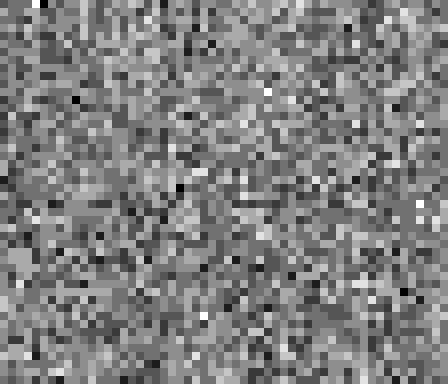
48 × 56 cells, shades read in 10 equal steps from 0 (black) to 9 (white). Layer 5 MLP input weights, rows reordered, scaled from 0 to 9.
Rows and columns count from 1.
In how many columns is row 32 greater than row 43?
22
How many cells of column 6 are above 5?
9
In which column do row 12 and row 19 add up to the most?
34
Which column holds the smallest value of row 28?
21
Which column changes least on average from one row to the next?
54
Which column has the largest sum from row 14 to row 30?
31
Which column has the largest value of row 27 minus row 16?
4
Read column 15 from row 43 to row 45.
3 4 5
